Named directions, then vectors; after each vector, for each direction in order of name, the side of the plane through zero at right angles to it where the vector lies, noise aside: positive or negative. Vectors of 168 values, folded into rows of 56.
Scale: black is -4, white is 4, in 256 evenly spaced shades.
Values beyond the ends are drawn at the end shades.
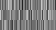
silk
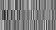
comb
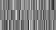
positive, negative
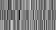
positive, negative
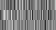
negative, negative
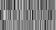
negative, negative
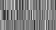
positive, positive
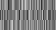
positive, negative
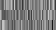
positive, positive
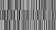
positive, negative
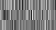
positive, positive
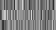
negative, negative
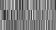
positive, positive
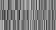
positive, negative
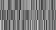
positive, negative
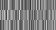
negative, positive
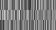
negative, positive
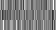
positive, negative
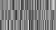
negative, positive
